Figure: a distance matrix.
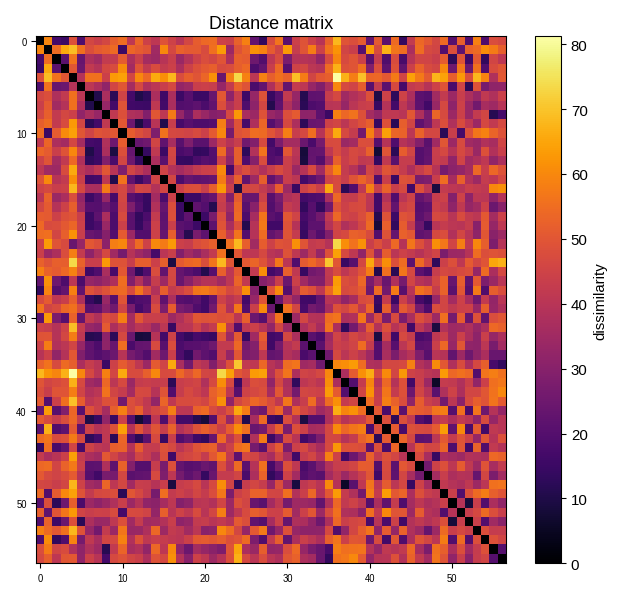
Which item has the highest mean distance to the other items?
4
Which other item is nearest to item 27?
0
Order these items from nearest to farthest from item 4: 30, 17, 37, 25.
17, 30, 25, 37
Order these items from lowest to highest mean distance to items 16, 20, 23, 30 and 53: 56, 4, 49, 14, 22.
14, 49, 56, 22, 4
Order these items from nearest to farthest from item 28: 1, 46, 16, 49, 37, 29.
46, 29, 37, 16, 49, 1
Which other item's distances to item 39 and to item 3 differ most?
1
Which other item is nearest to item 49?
10
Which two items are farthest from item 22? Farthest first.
36, 24
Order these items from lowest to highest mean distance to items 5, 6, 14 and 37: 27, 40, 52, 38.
52, 38, 27, 40
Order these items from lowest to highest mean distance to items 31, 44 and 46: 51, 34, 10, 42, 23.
34, 42, 23, 51, 10
